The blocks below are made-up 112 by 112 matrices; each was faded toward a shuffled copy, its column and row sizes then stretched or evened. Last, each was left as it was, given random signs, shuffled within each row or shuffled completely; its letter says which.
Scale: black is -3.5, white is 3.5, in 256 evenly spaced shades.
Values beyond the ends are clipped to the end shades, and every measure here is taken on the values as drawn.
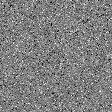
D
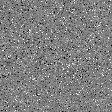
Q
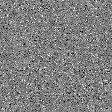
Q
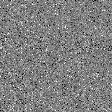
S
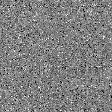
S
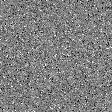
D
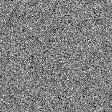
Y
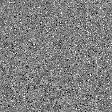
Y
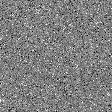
D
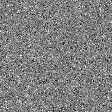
Y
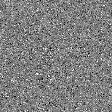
S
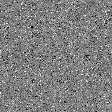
Y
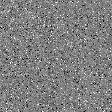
S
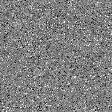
Y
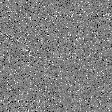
S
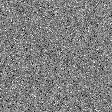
D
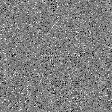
S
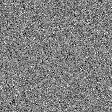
Q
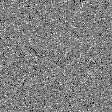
Y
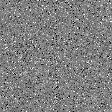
Y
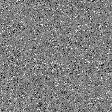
S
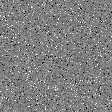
D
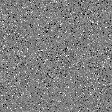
Y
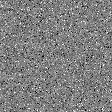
D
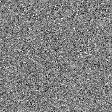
Y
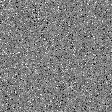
D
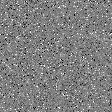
Q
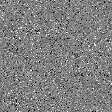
S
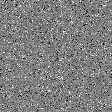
Q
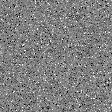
Q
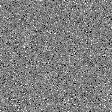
Y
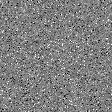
D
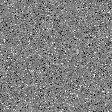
D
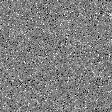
Q
